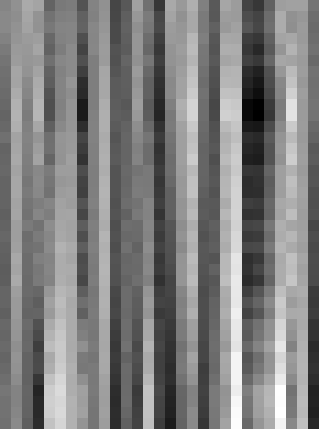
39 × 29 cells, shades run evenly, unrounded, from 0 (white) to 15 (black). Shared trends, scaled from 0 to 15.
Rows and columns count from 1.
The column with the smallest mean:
22
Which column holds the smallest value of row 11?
27
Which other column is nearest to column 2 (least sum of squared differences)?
10
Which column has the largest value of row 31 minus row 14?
4
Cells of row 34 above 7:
16
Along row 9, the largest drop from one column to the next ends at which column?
21
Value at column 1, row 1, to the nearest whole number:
7
